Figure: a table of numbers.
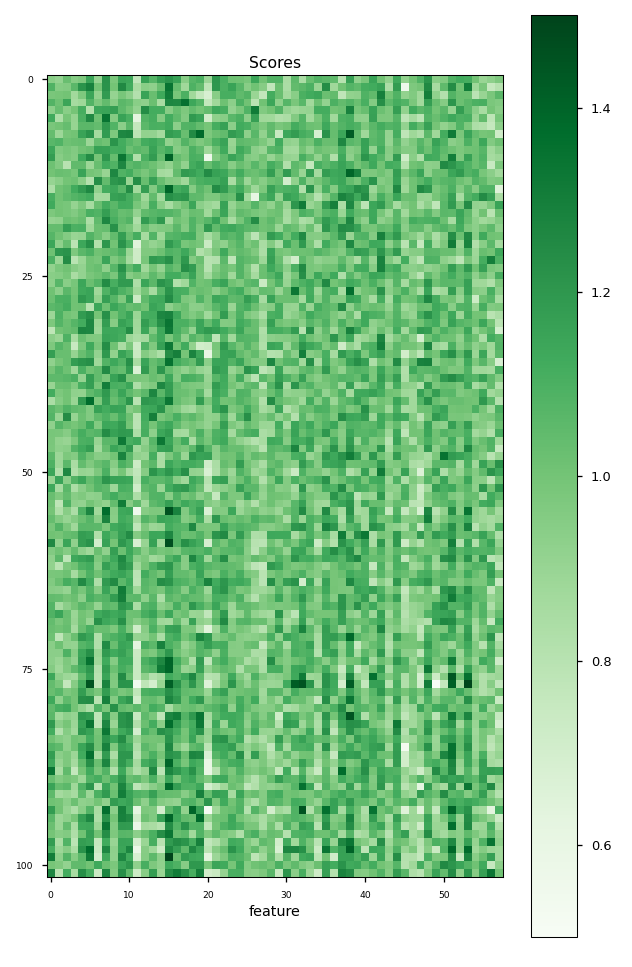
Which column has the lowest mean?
11
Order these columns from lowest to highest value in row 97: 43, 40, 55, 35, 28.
43, 40, 28, 55, 35
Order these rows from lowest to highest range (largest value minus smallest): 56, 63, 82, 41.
63, 56, 41, 82
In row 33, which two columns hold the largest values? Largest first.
42, 36
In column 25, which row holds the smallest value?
90
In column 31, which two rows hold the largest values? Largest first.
77, 27
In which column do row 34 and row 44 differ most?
9
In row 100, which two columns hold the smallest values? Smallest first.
56, 45
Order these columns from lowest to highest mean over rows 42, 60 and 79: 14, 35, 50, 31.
31, 14, 50, 35
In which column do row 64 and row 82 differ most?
20
